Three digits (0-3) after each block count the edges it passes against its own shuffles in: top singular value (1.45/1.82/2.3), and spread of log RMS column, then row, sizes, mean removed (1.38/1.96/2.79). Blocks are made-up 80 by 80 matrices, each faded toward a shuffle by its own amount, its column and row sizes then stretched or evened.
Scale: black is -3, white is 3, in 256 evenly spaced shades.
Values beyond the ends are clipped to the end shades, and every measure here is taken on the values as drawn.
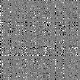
1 3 3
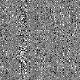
2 3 2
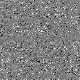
0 0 2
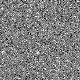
0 1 0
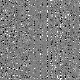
0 3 1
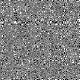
2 2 2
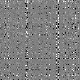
2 3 2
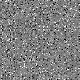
2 1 0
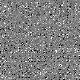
0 2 2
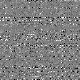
1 1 3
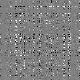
1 3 3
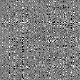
2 3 2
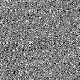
2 0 1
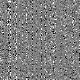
1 3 0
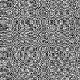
3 0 0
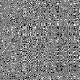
3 2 1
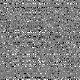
2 1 3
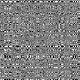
3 2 3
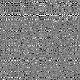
3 0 3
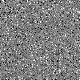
1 0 1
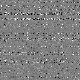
0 1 3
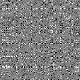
3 2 2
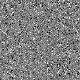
0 2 0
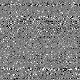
2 0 3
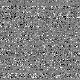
0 1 3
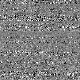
0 0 3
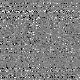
0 1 3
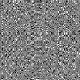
3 2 0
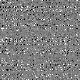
1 1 3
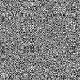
2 1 1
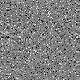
2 0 0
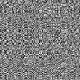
3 1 2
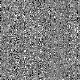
0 3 0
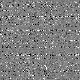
1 1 3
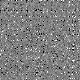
0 2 2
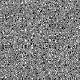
2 1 0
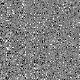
1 2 1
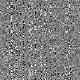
1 3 1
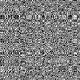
3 1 2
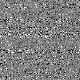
1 0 3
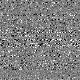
0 0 3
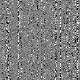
2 3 0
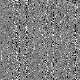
2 3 0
